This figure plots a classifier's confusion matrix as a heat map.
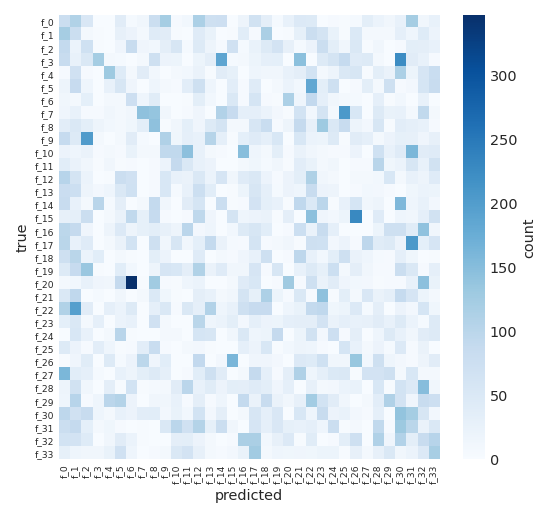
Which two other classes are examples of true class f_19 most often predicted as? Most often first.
f_2, f_12
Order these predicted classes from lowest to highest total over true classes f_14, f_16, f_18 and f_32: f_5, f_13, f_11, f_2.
f_13, f_2, f_5, f_11
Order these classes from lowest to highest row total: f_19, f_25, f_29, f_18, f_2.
f_25, f_18, f_2, f_19, f_29
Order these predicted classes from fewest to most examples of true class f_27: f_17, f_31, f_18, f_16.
f_16, f_18, f_31, f_17
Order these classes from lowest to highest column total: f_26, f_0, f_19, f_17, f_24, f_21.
f_19, f_24, f_26, f_21, f_17, f_0
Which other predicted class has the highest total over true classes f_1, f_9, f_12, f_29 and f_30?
f_0
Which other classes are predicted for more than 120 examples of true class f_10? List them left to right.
f_11, f_16, f_31
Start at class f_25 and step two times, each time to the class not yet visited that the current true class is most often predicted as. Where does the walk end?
f_23
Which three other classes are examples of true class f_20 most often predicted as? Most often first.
f_6, f_32, f_8
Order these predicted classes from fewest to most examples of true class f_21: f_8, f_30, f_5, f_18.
f_5, f_8, f_30, f_18
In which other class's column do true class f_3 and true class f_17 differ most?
f_30
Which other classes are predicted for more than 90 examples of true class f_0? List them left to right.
f_1, f_9, f_12, f_31
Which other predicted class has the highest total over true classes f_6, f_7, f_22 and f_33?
f_17
